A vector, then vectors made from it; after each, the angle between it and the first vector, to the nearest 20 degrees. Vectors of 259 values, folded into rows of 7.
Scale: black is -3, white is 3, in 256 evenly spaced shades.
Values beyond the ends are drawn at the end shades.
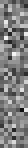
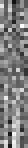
60 degrees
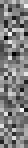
160 degrees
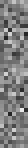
160 degrees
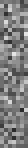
20 degrees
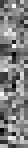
100 degrees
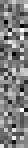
160 degrees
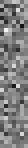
100 degrees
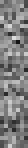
80 degrees
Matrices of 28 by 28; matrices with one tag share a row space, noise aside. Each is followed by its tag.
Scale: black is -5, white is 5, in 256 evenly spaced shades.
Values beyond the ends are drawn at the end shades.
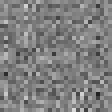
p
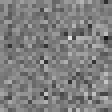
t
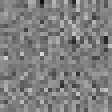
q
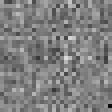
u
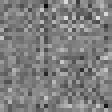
t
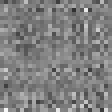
p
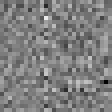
t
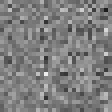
t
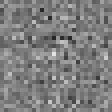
u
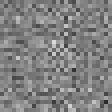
u
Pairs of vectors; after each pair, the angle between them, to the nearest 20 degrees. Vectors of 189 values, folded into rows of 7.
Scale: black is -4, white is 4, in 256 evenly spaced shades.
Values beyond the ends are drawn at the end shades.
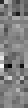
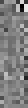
80 degrees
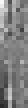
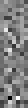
80 degrees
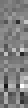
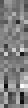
20 degrees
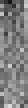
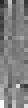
100 degrees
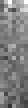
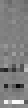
100 degrees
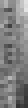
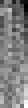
140 degrees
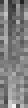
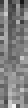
20 degrees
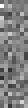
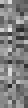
120 degrees
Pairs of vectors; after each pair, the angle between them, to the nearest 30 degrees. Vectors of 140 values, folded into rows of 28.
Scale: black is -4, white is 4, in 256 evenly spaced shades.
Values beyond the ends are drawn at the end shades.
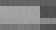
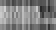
30 degrees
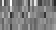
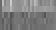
60 degrees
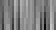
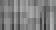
30 degrees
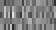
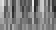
120 degrees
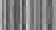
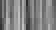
150 degrees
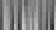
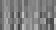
30 degrees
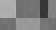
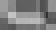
60 degrees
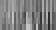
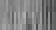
120 degrees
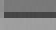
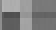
90 degrees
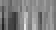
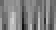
120 degrees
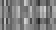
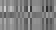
90 degrees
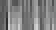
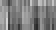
150 degrees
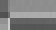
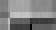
30 degrees
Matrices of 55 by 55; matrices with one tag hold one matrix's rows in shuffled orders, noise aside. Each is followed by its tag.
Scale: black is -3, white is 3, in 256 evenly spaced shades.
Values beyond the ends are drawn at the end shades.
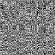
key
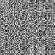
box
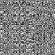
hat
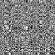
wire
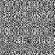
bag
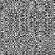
box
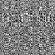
wire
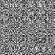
box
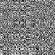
hat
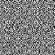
bag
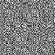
bag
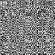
key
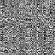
key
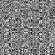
wire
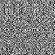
bag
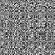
box
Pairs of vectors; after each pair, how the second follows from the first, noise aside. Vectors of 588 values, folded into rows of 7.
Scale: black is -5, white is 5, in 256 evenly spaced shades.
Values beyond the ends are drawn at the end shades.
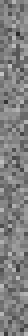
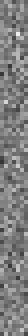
negated.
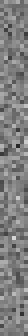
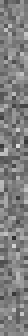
negated.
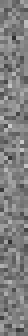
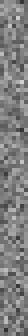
shuffled.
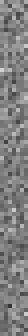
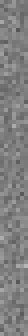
reversed, shrunk.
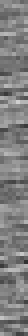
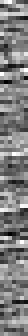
reversed, negated, scaled up.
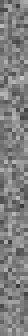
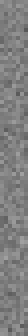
reversed, shrunk.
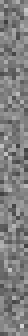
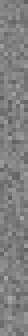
wrapped around, shrunk.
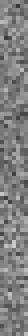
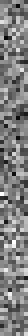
scaled up.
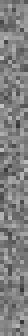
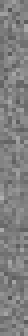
wrapped around, negated, shrunk.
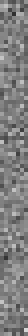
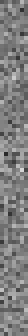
wrapped around, negated.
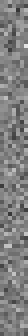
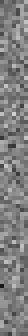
wrapped around, negated.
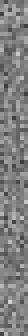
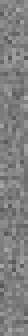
wrapped around, shrunk.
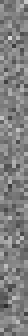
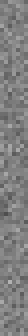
wrapped around, shrunk.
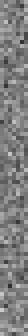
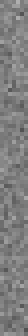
wrapped around, shrunk.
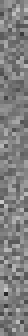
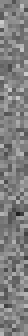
shuffled.
